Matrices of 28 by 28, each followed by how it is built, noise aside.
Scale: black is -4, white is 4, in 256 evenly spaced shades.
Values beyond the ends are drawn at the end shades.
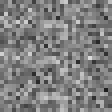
repeating rows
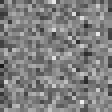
repeating rows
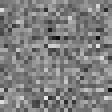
low rank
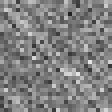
Toeplitz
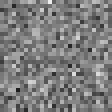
blocks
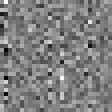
uneven columns
